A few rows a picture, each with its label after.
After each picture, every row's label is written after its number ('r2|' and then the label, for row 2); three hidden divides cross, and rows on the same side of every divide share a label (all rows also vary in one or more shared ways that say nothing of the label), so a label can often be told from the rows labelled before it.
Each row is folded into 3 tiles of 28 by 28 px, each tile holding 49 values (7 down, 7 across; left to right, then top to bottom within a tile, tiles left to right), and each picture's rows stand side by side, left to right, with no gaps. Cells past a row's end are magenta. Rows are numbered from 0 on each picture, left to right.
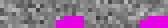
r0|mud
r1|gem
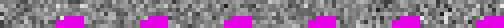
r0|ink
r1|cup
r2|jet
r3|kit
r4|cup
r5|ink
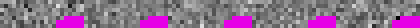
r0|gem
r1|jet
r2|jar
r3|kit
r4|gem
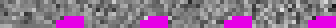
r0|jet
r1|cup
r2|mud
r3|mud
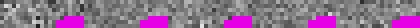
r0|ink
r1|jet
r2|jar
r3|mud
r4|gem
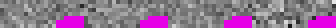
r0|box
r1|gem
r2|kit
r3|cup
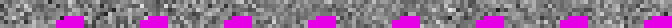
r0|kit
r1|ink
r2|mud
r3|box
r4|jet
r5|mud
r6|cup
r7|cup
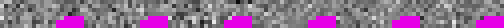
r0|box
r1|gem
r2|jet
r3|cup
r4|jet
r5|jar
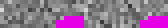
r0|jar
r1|kit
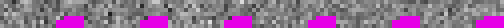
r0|cup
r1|kit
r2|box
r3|jar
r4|gem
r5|ink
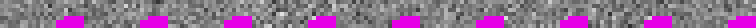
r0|cup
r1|gem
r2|mud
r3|cup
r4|ink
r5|cup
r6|box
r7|cup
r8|mud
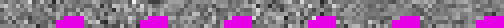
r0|ink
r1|gem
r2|box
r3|box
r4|cup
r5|mud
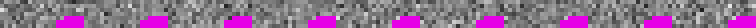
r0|jar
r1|ink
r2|kit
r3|jet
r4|kit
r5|cup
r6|mud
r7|kit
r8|ink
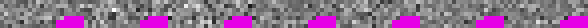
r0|ink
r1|mud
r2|jar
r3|jar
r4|ink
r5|cup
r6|jar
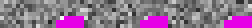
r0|box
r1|kit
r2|jar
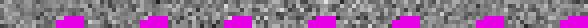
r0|cup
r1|gem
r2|ink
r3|mud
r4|gem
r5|kit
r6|jar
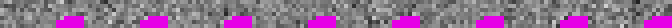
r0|jar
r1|ink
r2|box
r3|ink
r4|mud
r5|jet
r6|gem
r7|jar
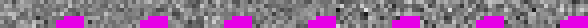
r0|cup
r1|box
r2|jet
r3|ink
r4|mud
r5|box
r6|gem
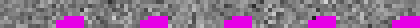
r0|ink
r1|jar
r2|kit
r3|jet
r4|ink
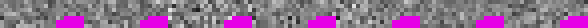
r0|cup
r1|box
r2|kit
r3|cup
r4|cup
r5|gem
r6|kit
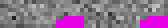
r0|gem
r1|jet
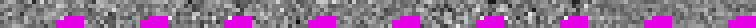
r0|ink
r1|jet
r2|mud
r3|cup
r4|kit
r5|jar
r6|ink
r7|box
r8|mud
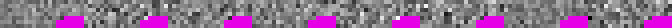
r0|gem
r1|cup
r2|jet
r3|gem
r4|cup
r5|jet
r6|jar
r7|ink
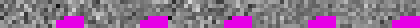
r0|kit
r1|box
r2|jar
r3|kit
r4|cup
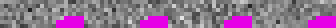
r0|jar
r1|gem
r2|box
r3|box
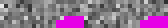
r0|mud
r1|kit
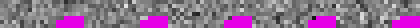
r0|jet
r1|jar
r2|jet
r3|kit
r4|ink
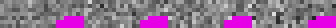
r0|jar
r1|kit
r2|ink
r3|kit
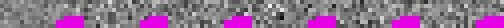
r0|gem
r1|mud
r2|mud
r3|jet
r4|gem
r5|ink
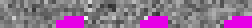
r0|box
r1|box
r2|ink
